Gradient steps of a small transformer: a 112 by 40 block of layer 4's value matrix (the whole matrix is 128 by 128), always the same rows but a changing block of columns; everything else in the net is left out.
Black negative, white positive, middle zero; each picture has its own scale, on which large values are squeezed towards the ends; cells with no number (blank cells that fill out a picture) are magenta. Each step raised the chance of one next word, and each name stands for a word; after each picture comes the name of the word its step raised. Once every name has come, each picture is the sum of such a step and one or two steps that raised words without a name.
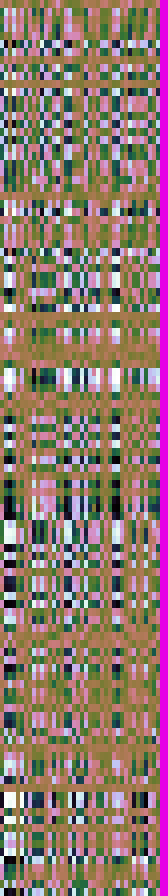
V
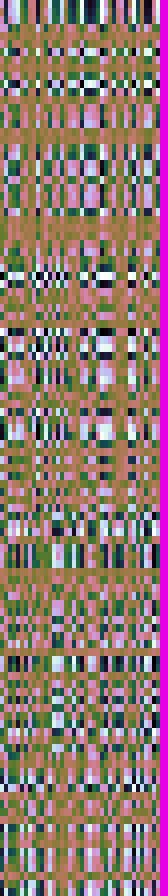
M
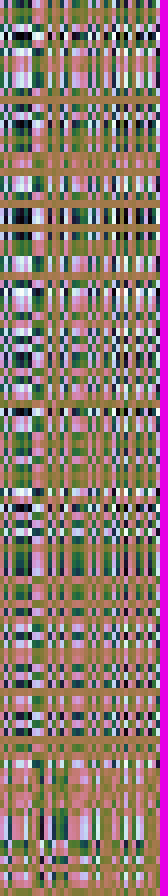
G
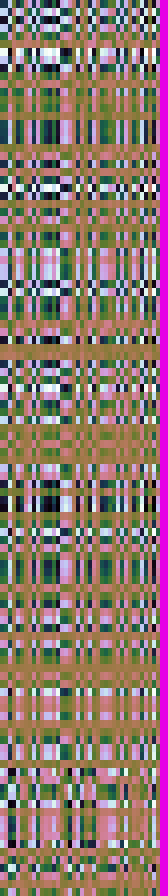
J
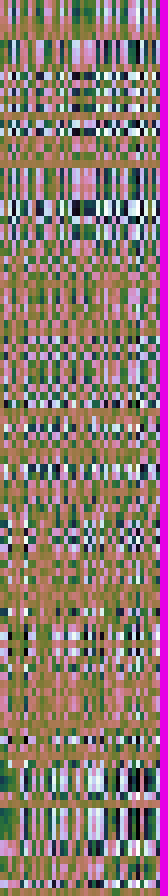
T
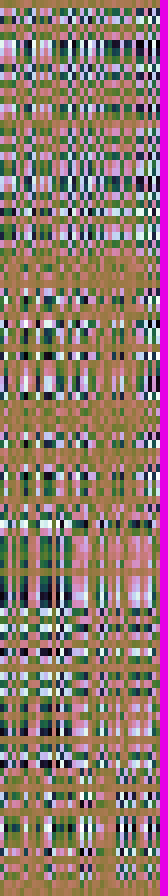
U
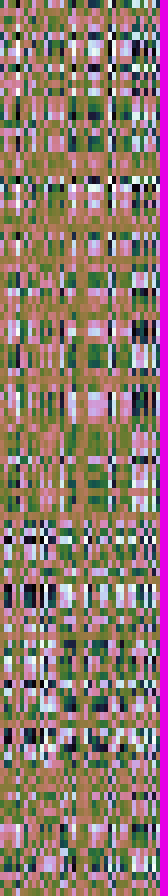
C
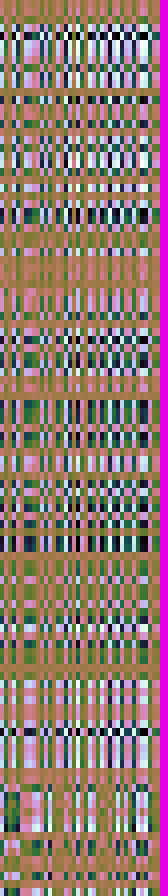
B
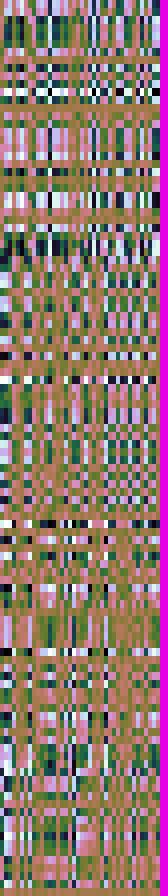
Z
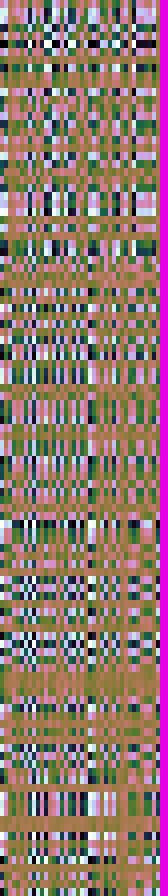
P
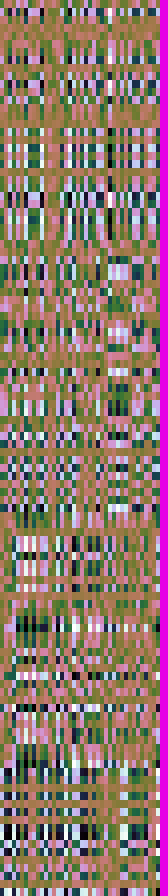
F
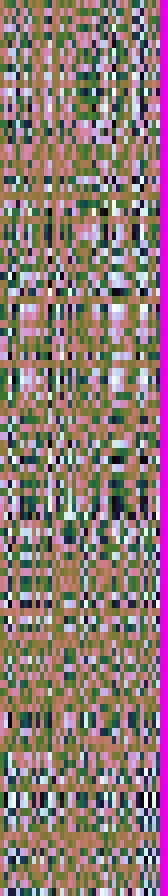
V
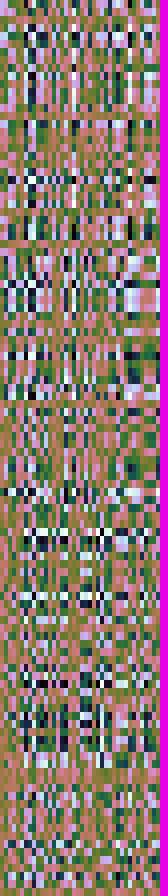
G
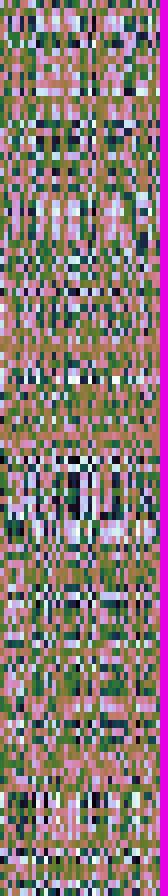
V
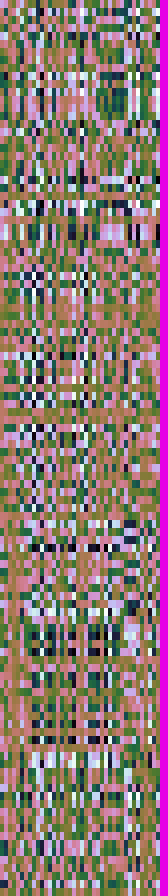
T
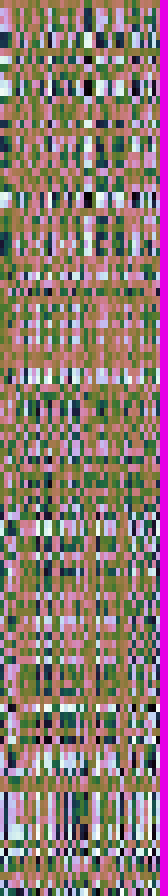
F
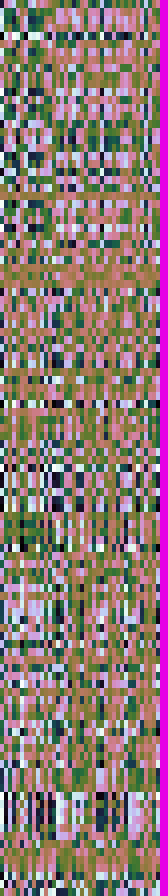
B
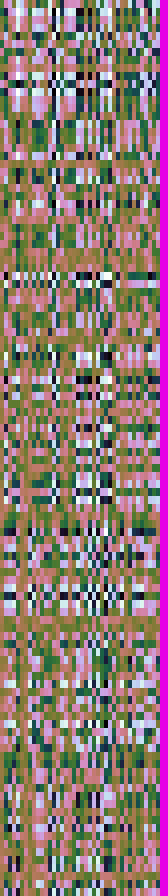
M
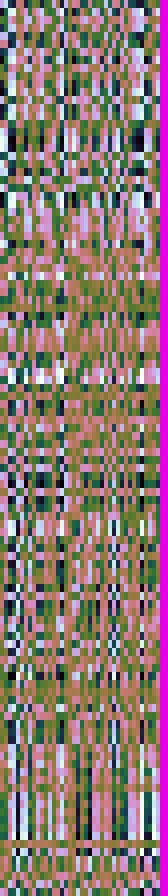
F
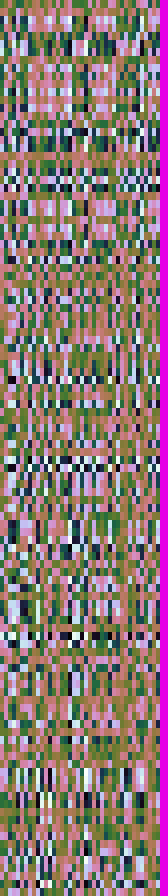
T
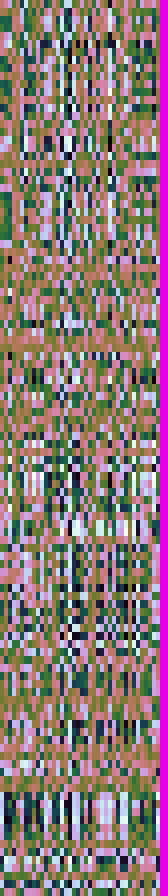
U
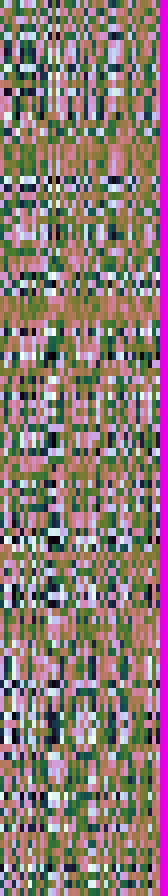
C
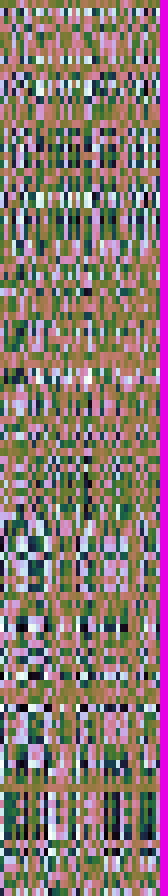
F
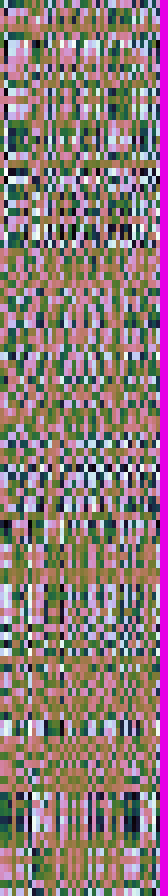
U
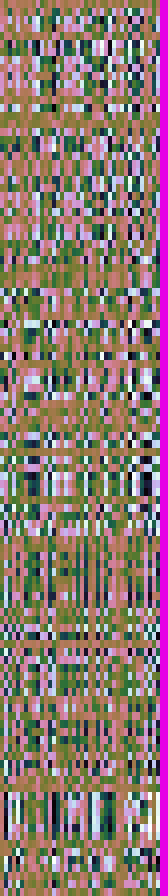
U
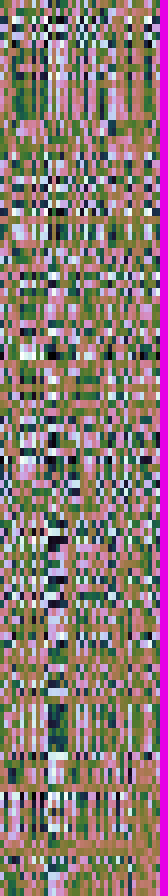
P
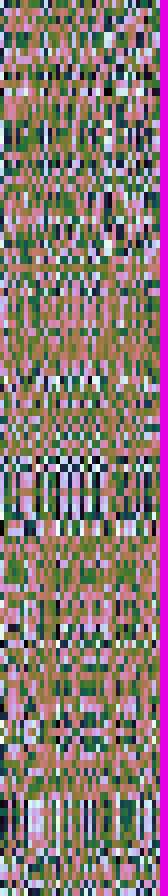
J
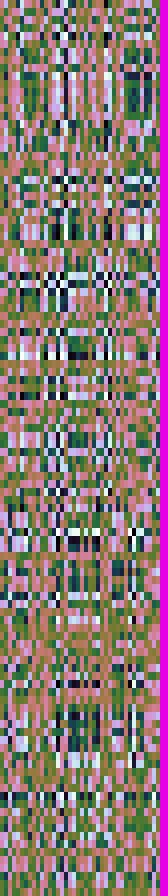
G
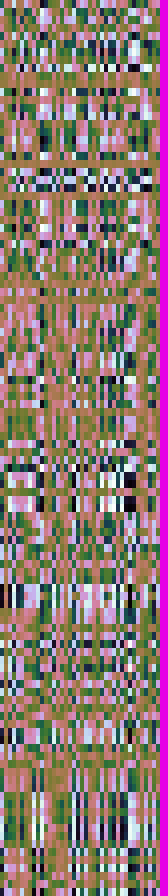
C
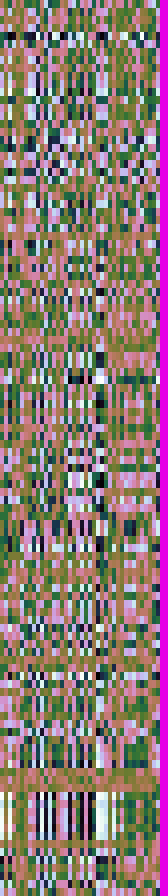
B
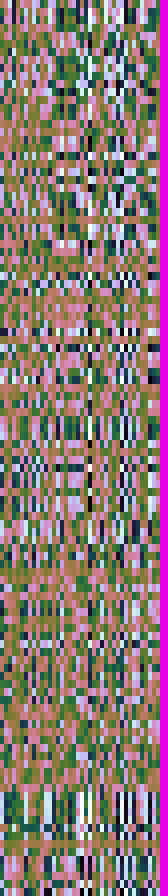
M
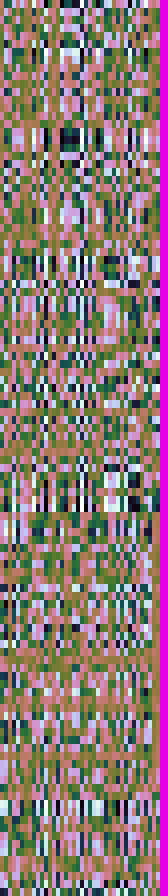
J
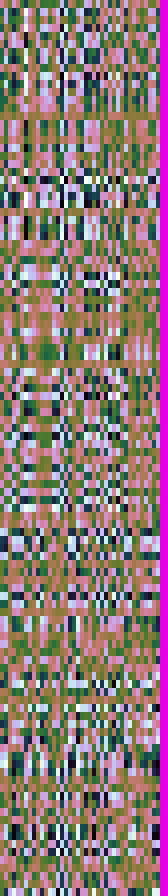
F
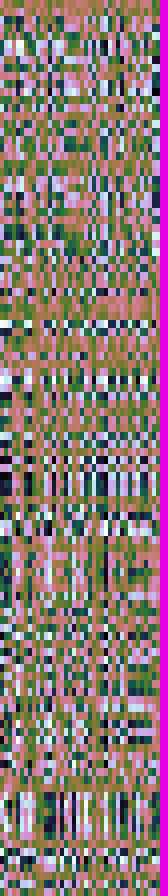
U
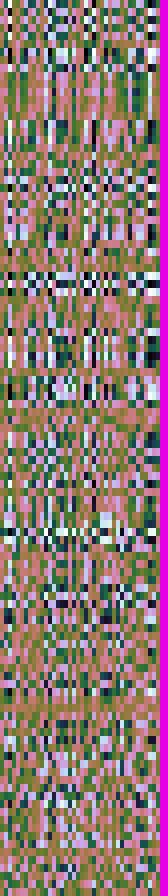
J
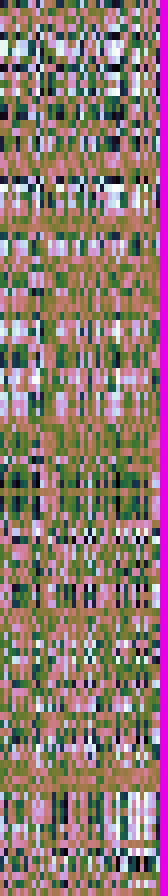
C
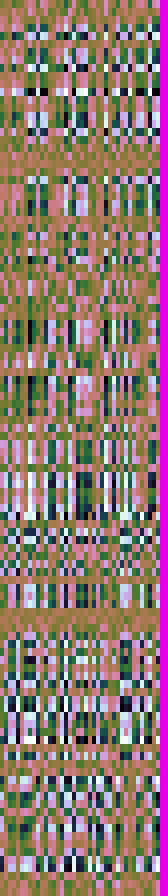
C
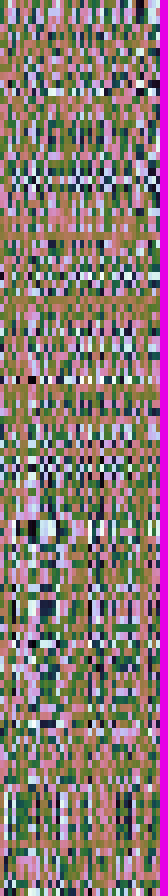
M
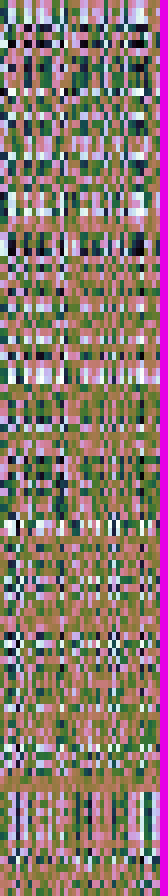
P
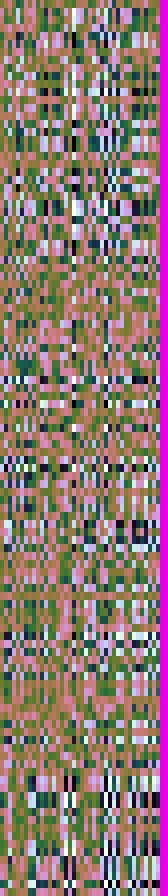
T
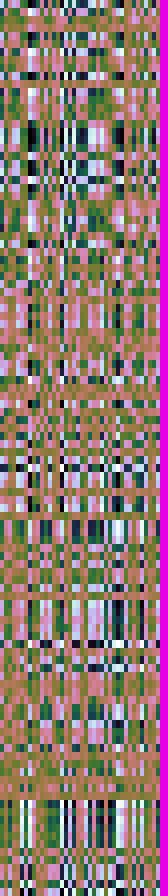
J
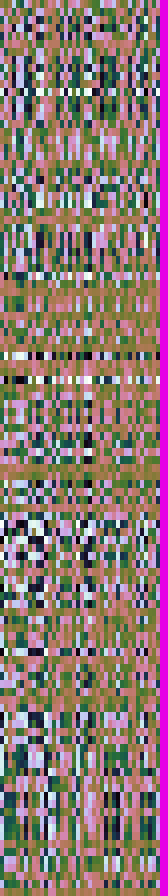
Z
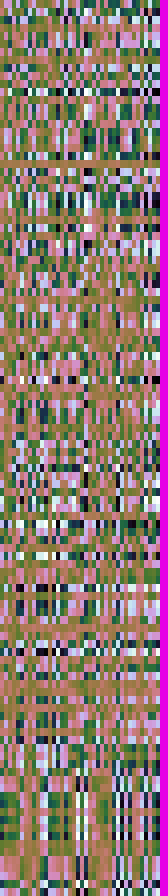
Z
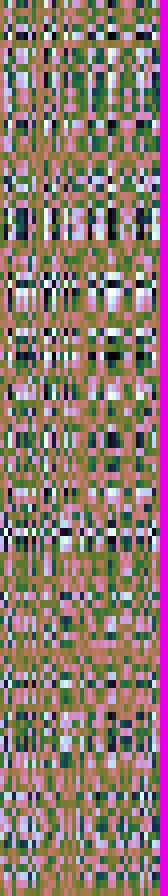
G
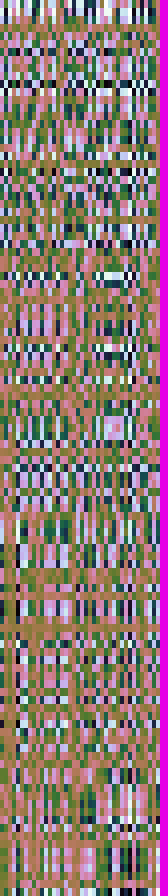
M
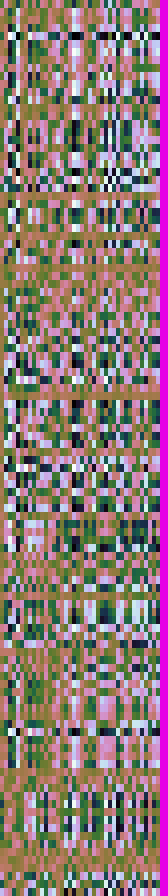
B
